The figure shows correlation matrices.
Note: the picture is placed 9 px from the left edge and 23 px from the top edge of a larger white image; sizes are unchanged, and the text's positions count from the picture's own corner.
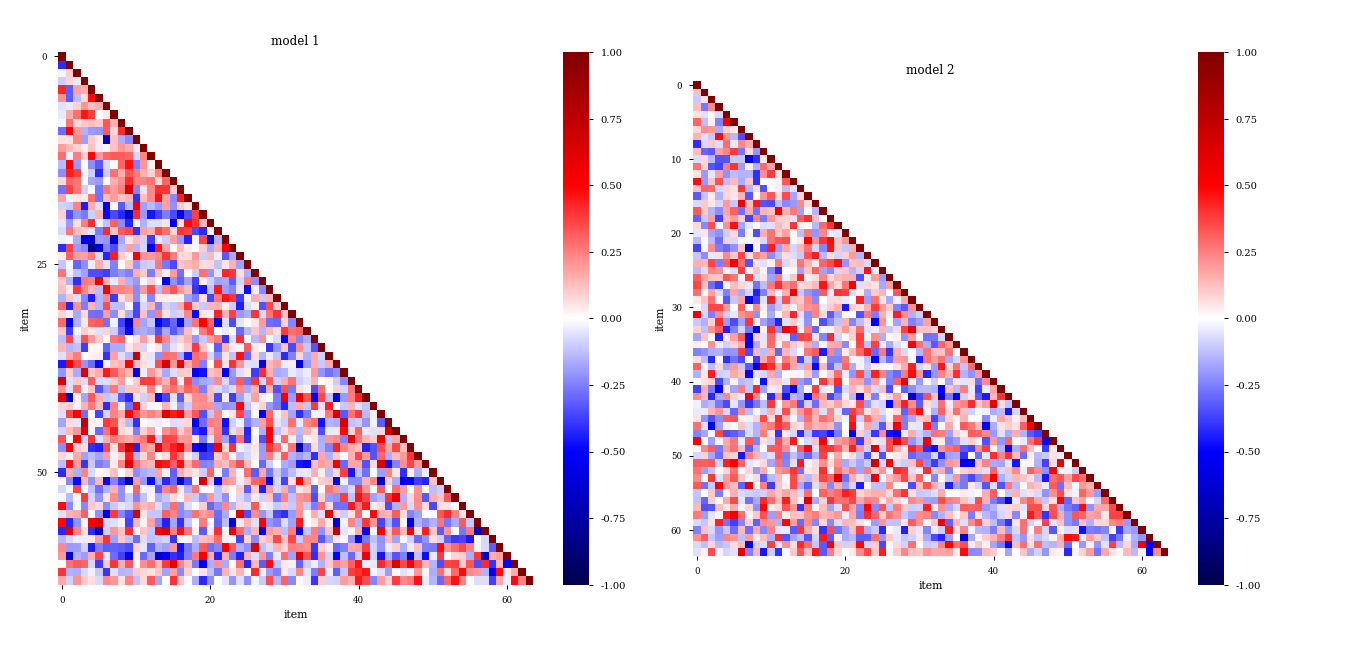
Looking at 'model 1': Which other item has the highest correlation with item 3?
44
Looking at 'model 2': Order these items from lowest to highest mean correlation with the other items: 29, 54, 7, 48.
7, 54, 29, 48
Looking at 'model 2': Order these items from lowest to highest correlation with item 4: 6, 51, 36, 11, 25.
36, 25, 6, 11, 51
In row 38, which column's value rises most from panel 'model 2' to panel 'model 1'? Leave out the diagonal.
8
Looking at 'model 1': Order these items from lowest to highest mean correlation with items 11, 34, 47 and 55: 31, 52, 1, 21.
52, 31, 21, 1
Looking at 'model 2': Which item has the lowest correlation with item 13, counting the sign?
41
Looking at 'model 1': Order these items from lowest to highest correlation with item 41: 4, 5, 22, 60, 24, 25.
24, 25, 22, 5, 4, 60
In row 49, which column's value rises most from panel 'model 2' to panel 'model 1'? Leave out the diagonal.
37
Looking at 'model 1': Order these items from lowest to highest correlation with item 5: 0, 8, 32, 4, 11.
11, 8, 0, 32, 4
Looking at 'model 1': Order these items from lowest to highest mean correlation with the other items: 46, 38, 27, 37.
27, 38, 37, 46
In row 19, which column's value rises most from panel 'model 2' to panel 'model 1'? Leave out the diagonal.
60
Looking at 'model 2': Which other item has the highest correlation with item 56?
15
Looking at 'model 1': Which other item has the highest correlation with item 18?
10
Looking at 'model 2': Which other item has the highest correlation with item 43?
40
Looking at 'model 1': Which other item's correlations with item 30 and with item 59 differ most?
51
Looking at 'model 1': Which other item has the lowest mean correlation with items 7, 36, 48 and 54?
58
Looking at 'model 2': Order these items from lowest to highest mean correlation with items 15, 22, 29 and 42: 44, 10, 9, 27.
9, 27, 44, 10
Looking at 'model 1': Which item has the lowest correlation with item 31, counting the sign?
18
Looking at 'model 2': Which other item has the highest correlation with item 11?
17
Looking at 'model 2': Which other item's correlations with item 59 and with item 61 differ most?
33
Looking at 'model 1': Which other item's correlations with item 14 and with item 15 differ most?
20
